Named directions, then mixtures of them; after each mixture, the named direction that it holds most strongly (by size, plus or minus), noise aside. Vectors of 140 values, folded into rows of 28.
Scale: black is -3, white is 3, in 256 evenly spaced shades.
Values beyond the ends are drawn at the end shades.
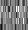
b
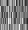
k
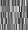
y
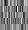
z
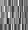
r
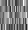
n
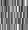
y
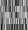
n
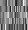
n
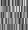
y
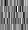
z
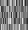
k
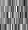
r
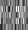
b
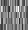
b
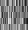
k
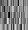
r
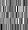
b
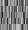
z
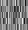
y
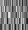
r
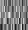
r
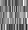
n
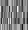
k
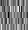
y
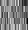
k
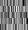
n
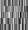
r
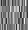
y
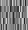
y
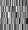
k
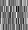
b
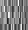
r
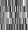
n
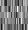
n
